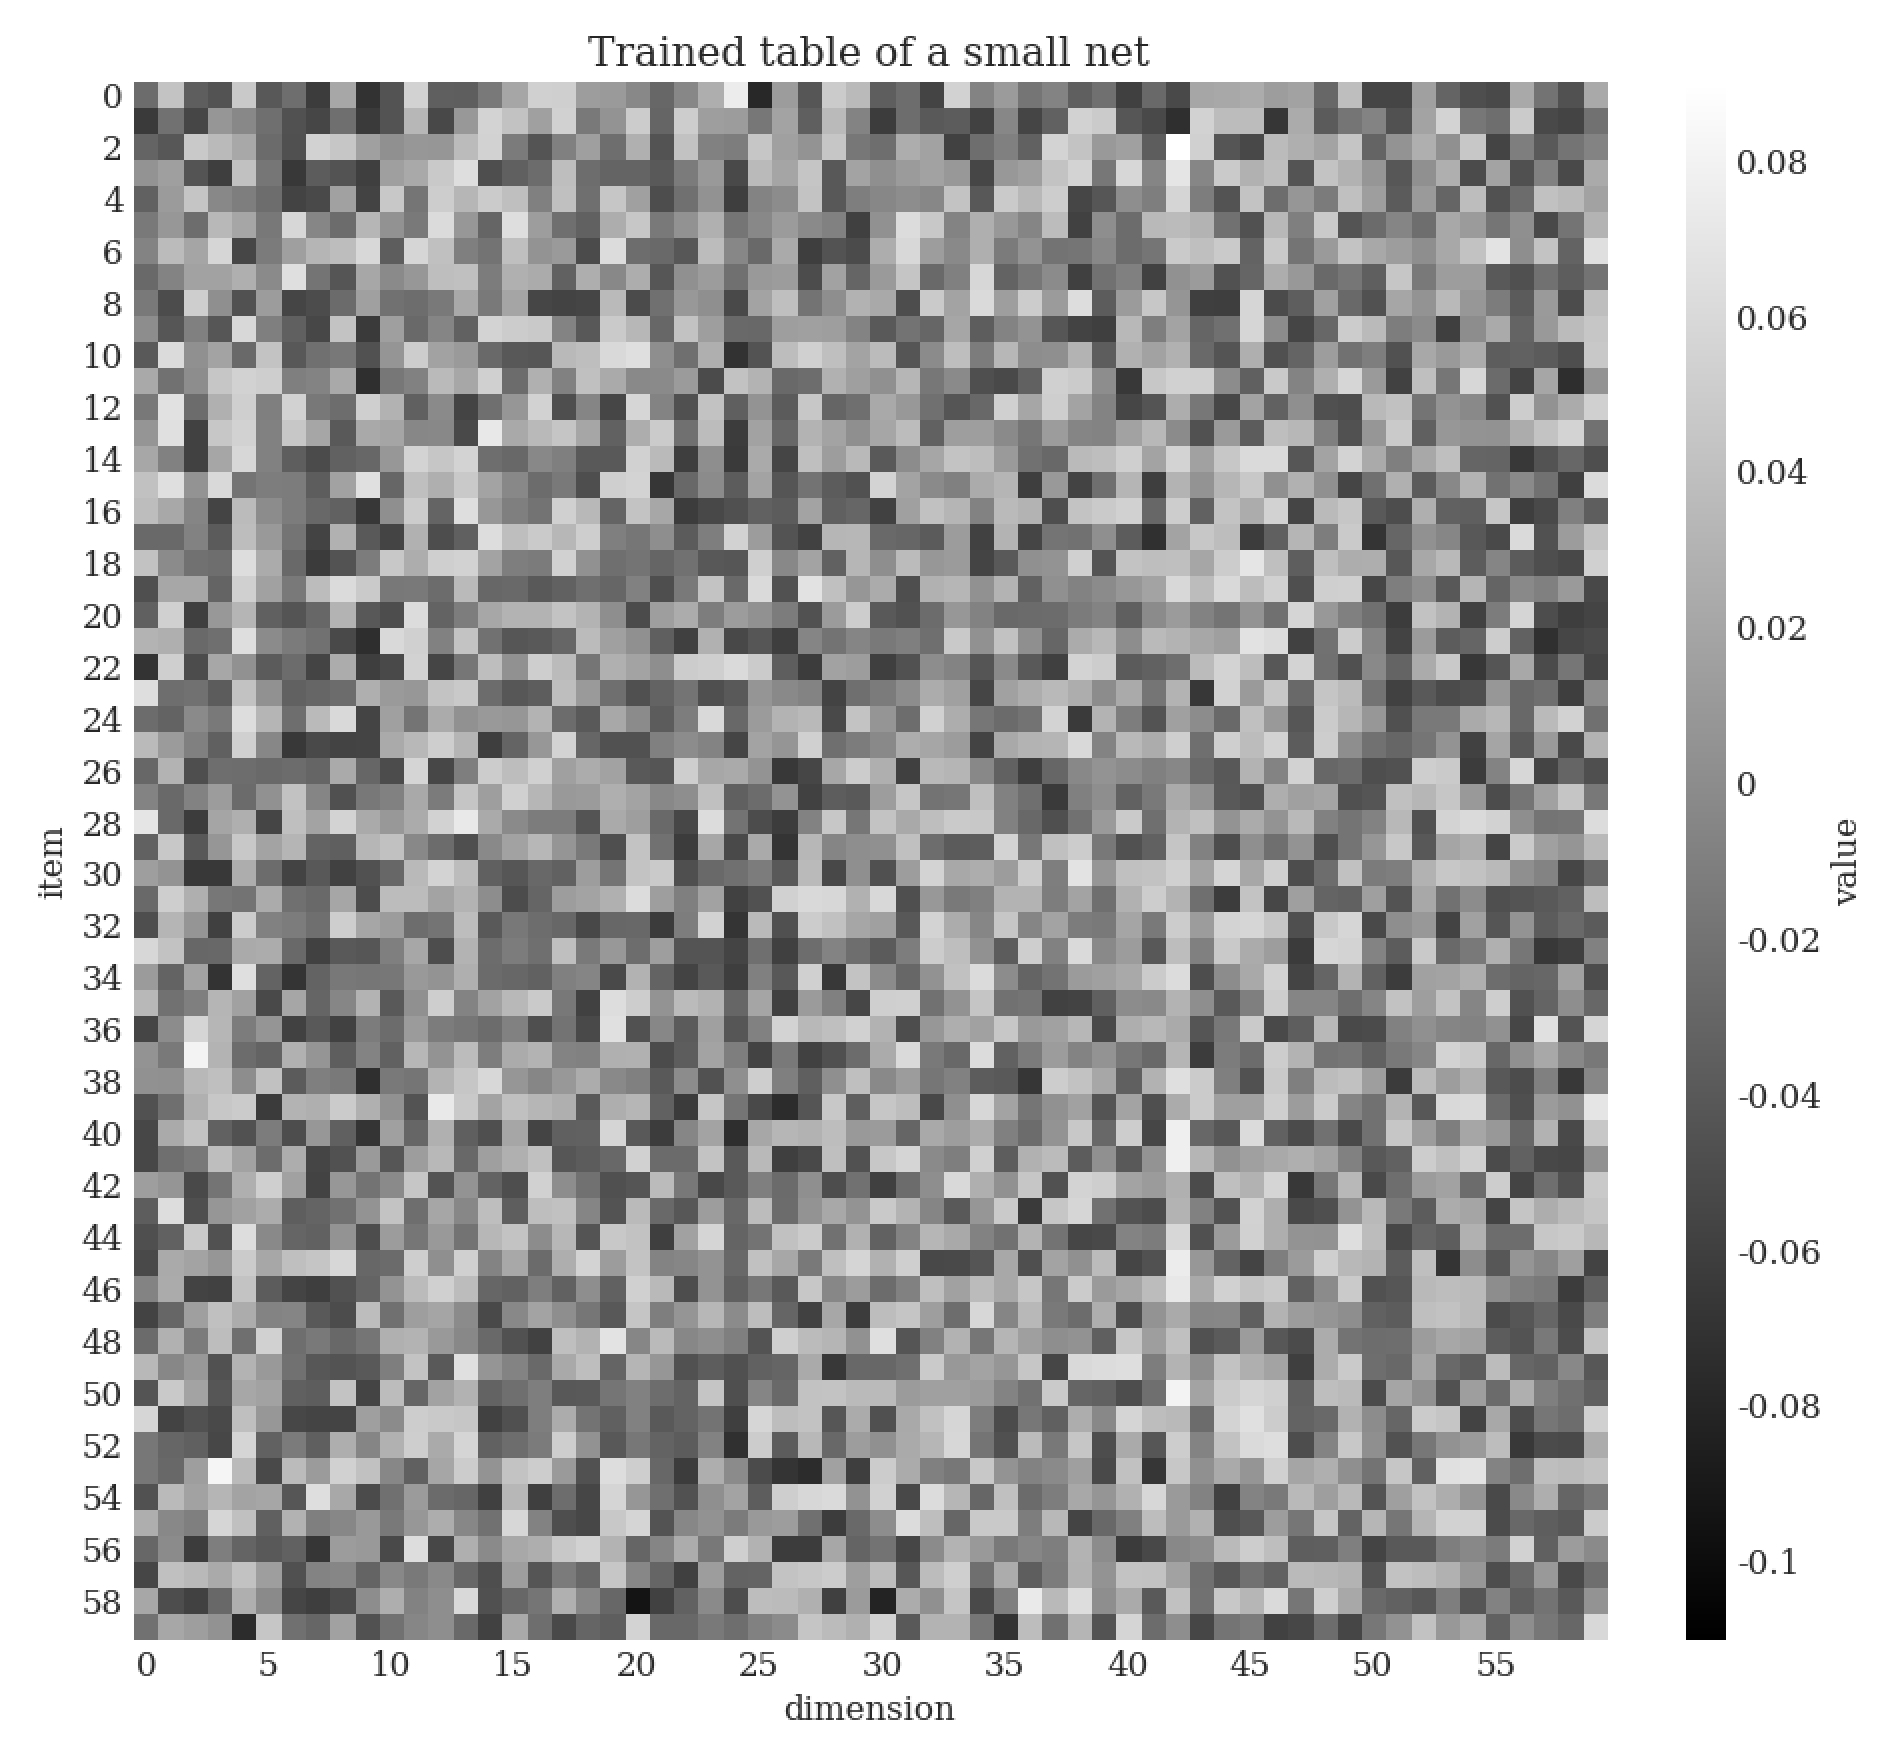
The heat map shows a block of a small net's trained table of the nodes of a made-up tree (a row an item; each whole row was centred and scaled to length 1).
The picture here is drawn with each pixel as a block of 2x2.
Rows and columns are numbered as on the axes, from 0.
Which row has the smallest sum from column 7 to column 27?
33
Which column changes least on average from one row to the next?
42
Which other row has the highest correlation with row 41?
47
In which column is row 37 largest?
2
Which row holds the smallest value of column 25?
0
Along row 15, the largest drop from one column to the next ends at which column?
21
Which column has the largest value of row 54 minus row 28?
26
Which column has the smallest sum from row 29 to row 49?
24
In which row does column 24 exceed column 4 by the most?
56
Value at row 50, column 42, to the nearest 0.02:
0.08
